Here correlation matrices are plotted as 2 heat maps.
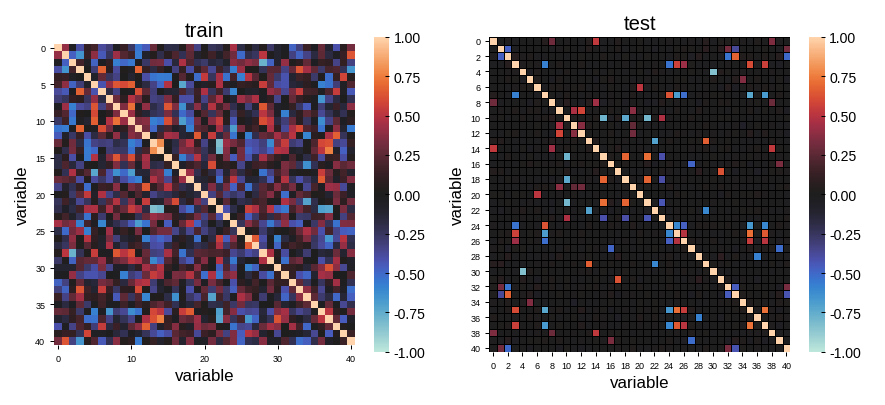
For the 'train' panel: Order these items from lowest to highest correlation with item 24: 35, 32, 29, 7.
29, 32, 35, 7
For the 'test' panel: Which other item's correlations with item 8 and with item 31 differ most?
17
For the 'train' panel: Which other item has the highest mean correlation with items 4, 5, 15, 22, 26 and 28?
10
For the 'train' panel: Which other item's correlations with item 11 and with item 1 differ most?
3
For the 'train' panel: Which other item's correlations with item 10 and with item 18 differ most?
36
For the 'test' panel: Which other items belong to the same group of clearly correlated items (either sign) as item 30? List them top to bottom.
4
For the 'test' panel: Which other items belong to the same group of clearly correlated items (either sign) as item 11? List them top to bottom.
9, 12, 19
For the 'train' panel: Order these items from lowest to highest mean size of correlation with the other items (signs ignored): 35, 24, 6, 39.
35, 39, 6, 24
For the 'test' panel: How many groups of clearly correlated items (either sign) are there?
12
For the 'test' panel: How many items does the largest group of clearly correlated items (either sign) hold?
7
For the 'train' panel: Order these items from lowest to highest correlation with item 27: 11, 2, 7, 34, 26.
34, 11, 2, 7, 26
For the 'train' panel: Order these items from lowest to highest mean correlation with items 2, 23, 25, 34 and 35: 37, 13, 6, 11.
6, 11, 37, 13
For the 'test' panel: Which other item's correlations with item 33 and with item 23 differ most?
2
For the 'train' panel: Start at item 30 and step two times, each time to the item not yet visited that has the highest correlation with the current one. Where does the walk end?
14
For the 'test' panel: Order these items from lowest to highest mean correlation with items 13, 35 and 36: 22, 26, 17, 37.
22, 17, 26, 37
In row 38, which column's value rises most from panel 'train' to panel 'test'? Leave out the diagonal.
0
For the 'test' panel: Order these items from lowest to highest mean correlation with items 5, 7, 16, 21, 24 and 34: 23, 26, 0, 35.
35, 26, 23, 0
